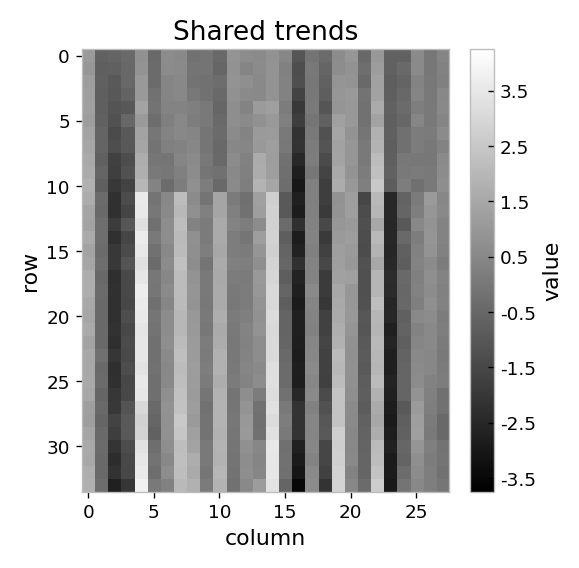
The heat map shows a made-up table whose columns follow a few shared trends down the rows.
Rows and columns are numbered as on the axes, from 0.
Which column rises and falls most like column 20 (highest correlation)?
27
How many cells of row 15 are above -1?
22
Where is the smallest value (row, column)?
33, 16
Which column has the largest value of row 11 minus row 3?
4
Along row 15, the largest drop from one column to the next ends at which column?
23
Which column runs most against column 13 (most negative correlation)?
25
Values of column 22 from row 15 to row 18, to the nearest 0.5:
2 1.5 2 2
